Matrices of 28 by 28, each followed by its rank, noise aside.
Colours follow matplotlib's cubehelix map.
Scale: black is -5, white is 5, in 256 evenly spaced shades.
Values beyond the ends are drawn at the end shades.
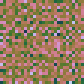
four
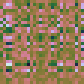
two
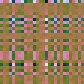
one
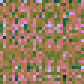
three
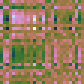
two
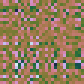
two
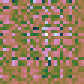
three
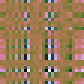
one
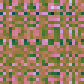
two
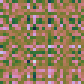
two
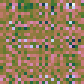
two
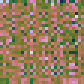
four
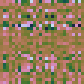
two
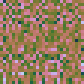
three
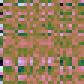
one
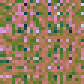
two
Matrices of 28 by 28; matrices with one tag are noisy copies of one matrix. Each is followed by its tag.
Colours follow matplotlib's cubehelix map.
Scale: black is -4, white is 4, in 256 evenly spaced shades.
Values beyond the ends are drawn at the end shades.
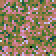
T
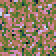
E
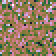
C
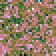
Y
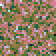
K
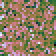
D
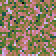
T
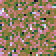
E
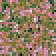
Y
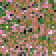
Y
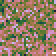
Y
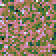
K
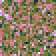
E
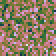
Y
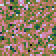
K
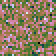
C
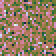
D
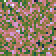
C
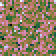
K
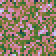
E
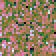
D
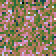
T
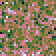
T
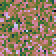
Y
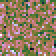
D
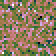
C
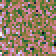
D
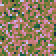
K
